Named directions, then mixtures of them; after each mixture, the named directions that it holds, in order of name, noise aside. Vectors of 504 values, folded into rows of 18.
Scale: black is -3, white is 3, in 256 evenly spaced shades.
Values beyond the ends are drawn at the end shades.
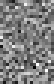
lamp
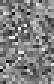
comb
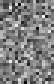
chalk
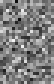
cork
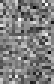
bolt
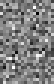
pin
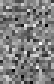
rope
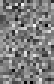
chalk, rope.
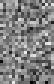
bolt, rope.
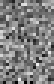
chalk, lamp, rope.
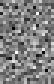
lamp, pin.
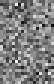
chalk, comb, lamp.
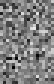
chalk, pin.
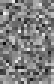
comb, cork, lamp.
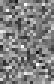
cork, lamp.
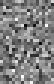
rope.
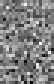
lamp, rope.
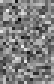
cork.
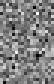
pin.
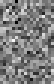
cork.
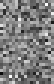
bolt.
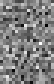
rope.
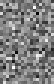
pin.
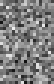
lamp, rope.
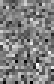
lamp, pin, rope.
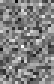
cork.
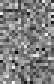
bolt, pin, rope.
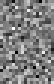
comb, lamp, pin.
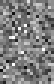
comb.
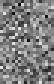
chalk, comb, rope.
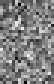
chalk, cork.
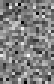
chalk, pin.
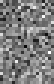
bolt, chalk.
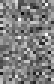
bolt.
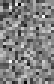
chalk.
